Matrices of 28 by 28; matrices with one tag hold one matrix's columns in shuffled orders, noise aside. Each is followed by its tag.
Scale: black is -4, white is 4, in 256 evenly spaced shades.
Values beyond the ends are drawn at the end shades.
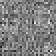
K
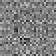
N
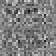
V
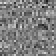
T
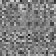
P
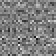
N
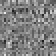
V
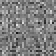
K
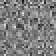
T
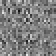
V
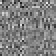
T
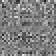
P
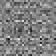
N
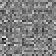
N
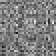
K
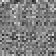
P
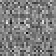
K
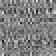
V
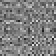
N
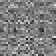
N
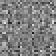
K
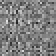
K
